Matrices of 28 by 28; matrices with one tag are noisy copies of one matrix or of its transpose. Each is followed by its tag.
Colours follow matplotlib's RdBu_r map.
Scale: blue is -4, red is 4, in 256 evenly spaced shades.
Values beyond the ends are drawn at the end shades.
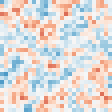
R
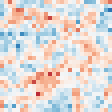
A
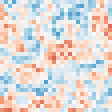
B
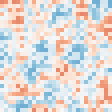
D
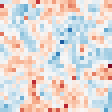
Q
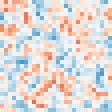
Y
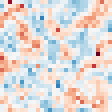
R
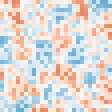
D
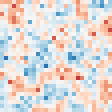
D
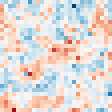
B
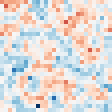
Y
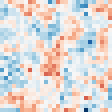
B
